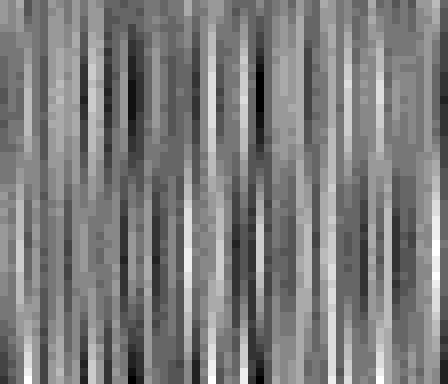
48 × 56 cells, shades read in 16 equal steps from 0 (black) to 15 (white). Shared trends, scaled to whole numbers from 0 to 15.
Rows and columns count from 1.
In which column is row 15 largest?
27
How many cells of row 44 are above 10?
7
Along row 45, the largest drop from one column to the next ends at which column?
32
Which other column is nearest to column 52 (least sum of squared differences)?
37
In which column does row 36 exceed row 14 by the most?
33
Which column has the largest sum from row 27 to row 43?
55
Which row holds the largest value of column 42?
48
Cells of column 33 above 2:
34
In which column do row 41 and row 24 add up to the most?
42
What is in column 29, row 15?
7
